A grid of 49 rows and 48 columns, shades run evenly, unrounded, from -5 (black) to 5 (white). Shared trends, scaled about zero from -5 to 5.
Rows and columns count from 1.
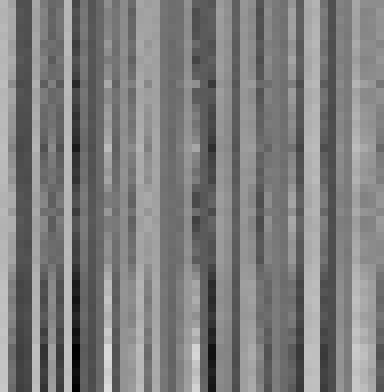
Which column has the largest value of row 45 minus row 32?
25
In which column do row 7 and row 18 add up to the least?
10
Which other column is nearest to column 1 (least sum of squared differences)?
9
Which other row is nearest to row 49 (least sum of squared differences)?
44
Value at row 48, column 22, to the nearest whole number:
-1
